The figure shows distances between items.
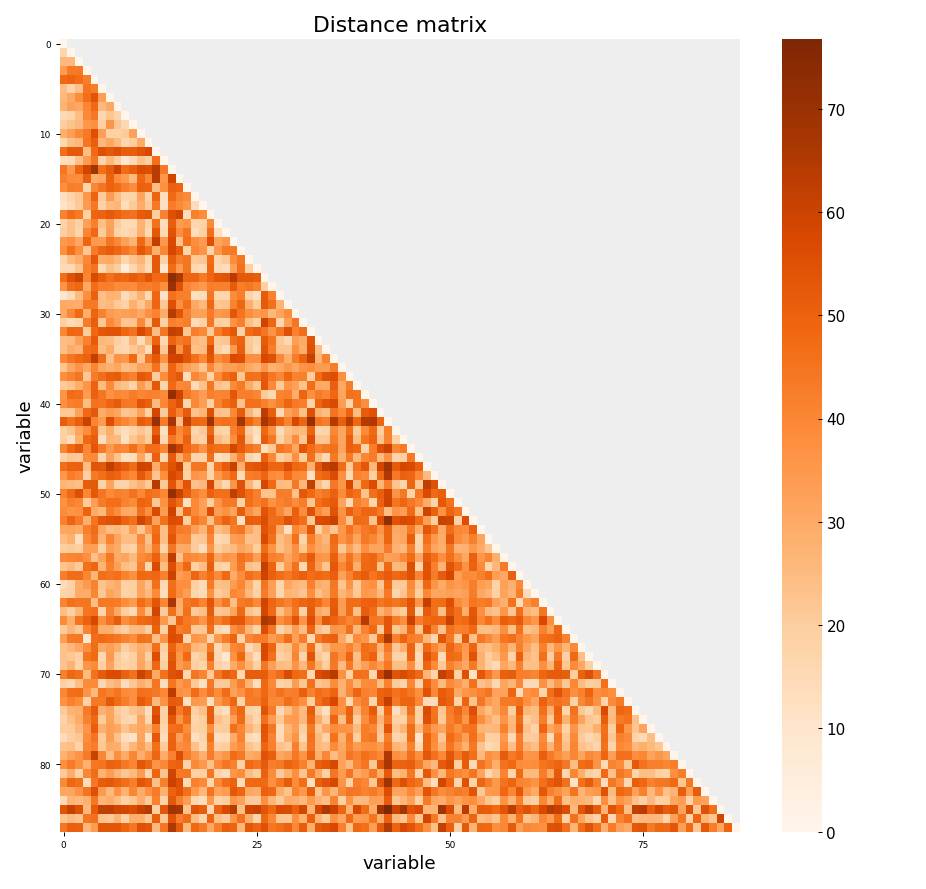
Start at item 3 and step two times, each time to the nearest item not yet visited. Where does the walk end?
82
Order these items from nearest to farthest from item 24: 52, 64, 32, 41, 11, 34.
11, 34, 41, 52, 64, 32
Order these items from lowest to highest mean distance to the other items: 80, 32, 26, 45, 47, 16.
16, 80, 32, 45, 47, 26
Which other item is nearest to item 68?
21
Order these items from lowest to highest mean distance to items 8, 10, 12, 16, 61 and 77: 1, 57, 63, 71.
71, 1, 63, 57
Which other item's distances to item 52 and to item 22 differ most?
42
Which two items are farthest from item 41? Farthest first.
85, 26
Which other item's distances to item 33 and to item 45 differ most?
26
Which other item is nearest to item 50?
45
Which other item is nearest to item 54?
29
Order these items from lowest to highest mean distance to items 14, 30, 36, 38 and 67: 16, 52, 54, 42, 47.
54, 16, 52, 47, 42
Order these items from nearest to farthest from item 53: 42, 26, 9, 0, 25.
0, 9, 25, 26, 42
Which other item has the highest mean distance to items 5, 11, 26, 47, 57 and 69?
14
